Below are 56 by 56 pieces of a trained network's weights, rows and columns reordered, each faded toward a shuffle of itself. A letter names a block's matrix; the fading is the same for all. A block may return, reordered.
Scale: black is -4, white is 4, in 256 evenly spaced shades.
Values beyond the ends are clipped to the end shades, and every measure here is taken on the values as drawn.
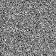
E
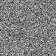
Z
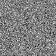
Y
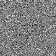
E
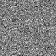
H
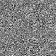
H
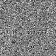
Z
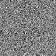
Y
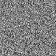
Y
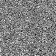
E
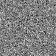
E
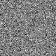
Z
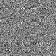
H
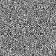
H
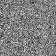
Z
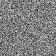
E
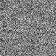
H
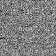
Z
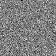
Z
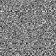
H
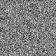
Y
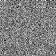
H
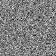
E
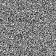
E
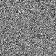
Y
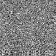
H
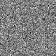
Z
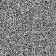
Z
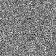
Y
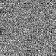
H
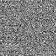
Z
